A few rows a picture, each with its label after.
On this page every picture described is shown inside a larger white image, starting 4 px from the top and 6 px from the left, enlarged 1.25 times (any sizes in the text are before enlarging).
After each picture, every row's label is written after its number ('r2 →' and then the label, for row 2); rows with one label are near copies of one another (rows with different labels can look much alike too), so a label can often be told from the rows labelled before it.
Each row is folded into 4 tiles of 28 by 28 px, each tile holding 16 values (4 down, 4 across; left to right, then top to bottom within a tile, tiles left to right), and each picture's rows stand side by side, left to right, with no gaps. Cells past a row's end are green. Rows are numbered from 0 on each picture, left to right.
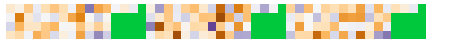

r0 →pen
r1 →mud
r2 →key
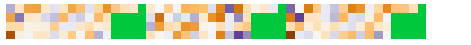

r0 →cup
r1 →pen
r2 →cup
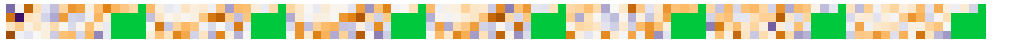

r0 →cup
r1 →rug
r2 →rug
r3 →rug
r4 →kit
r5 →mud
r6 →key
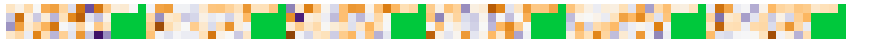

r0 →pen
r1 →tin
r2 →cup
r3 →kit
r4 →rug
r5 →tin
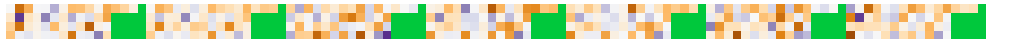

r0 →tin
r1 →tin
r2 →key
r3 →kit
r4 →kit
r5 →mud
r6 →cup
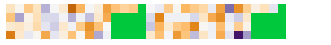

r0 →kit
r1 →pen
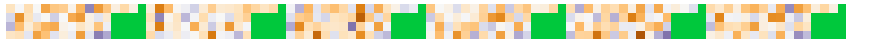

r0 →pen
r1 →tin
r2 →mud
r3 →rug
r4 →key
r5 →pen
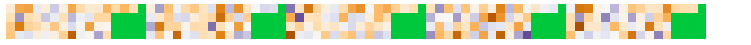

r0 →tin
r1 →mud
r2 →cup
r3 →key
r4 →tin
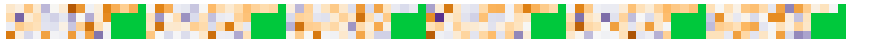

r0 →kit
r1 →tin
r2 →mud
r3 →cup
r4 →tin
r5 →pen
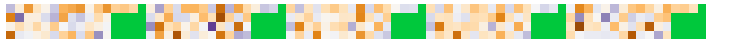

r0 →cup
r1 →mud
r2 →mud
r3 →mud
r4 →tin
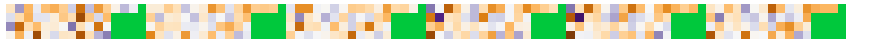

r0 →mud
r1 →kit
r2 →tin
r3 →cup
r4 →cup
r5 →kit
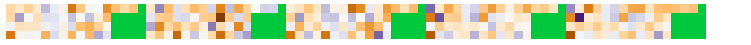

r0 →kit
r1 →mud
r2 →kit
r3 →cup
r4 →cup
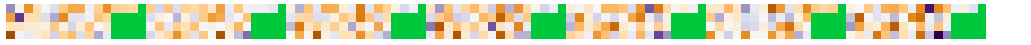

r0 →cup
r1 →key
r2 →mud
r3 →mud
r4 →pen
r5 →kit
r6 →pen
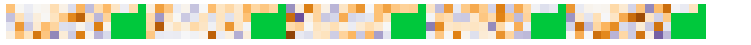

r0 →rug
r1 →tin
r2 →cup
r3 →mud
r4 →rug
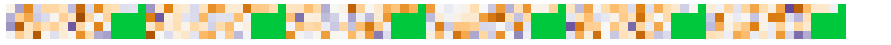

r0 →mud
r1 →cup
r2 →kit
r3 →rug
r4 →mud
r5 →pen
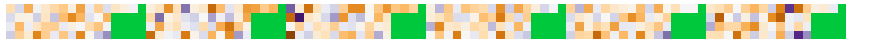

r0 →key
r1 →kit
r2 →cup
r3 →mud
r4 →key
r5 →pen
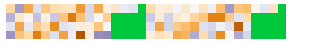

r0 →key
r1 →rug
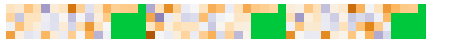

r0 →kit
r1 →cup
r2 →kit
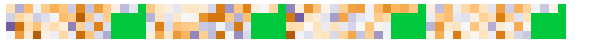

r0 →mud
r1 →rug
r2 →cup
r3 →mud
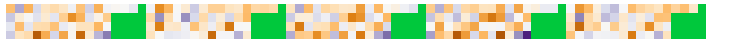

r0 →key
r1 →tin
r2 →key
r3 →key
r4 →tin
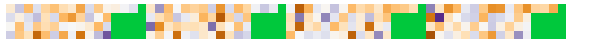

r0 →key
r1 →mud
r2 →tin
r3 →cup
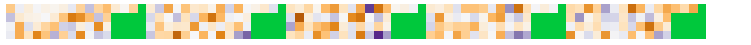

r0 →rug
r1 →key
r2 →pen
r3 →pen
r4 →kit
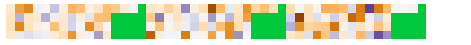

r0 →tin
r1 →kit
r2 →pen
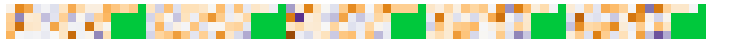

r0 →tin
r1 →key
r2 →cup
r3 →pen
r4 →pen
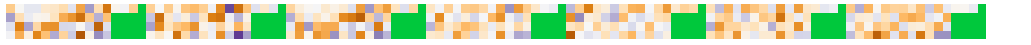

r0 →rug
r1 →pen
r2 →rug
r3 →pen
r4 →cup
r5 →mud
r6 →key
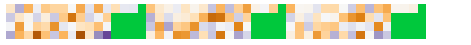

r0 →key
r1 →rug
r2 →rug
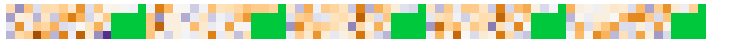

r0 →key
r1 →tin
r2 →mud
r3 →mud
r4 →rug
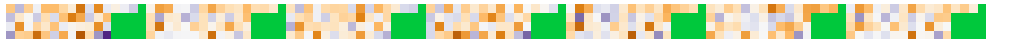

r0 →key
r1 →tin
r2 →mud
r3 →key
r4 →tin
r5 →kit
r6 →tin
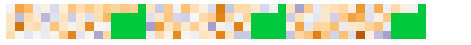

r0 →tin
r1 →mud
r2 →key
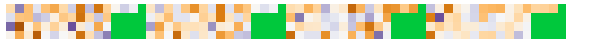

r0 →mud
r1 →mud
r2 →kit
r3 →cup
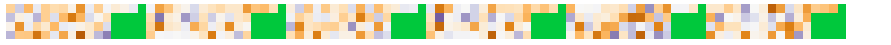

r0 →key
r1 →tin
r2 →mud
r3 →tin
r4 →rug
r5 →kit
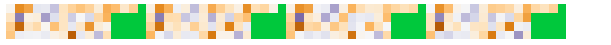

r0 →tin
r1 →tin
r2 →tin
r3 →tin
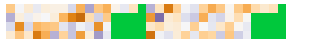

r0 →rug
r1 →cup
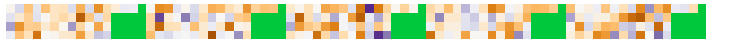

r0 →mud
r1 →tin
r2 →pen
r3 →kit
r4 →rug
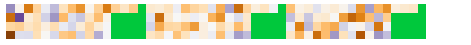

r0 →cup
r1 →pen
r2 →rug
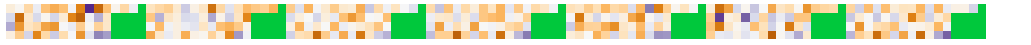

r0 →pen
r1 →kit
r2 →key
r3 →key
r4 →pen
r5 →tin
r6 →key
